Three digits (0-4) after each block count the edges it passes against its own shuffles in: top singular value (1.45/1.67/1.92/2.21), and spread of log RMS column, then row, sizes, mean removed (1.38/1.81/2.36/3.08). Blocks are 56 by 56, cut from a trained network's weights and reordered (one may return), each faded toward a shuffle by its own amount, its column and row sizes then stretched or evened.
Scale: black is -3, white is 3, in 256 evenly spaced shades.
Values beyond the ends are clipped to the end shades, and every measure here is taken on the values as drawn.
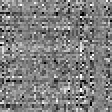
2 4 0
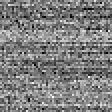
3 0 1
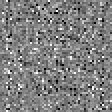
0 2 2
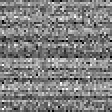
4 2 1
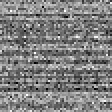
4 0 1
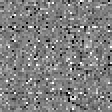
1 2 2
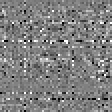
0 2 4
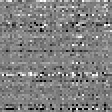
2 2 4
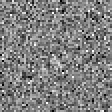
0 1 0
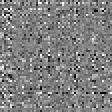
1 3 3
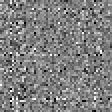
1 2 2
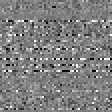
2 0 4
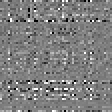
3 2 4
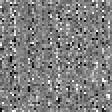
0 4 0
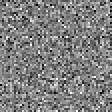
1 1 1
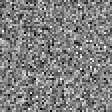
0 0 0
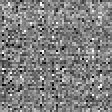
1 3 0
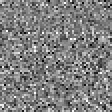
0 0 2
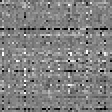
3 3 3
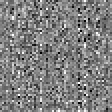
1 3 0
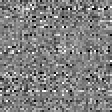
1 1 4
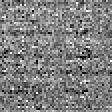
1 2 1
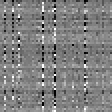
4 4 0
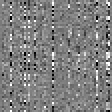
4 4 1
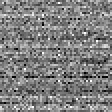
3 0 2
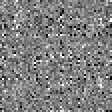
1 3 2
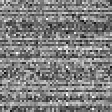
4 0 0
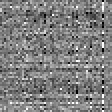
3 3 0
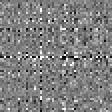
3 3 3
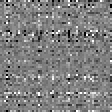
0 3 4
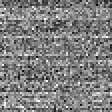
2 1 0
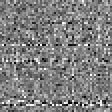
2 0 3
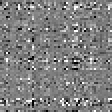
1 3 4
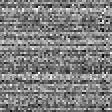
4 1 1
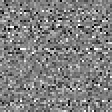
1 0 3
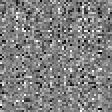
3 3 2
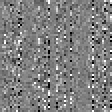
2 4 0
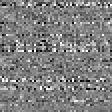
3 0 4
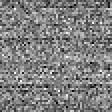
1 0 0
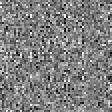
2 2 1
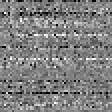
3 2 4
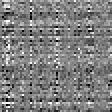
4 4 1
